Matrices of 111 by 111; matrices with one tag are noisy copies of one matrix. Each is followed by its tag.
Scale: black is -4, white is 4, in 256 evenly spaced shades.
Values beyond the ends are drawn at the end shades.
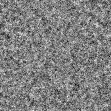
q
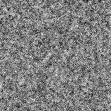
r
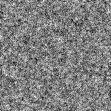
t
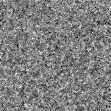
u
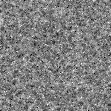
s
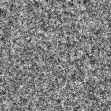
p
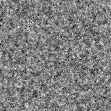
u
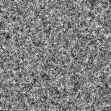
q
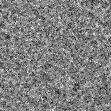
q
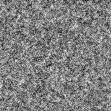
r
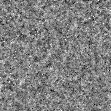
r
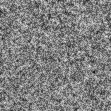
p
